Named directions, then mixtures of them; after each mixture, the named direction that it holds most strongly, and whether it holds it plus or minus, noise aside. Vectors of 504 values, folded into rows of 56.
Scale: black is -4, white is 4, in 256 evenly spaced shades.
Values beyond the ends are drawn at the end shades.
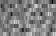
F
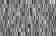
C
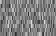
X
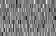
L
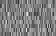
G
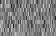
X, minus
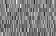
L, minus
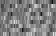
F, plus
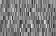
X, plus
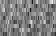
F, minus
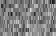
F, plus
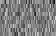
C, minus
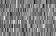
L, minus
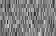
X, plus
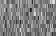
C, plus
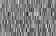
G, minus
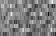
F, minus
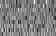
L, plus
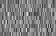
G, plus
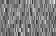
C, plus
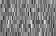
X, plus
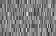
G, plus
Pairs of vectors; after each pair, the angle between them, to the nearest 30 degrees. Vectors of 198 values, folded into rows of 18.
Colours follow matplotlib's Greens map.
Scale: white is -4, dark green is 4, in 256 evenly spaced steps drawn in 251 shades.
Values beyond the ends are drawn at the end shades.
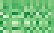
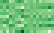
90 degrees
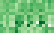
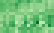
150 degrees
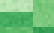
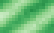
90 degrees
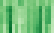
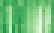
150 degrees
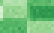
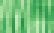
60 degrees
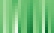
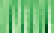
60 degrees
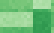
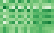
60 degrees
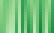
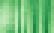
120 degrees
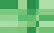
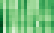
120 degrees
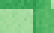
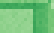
30 degrees
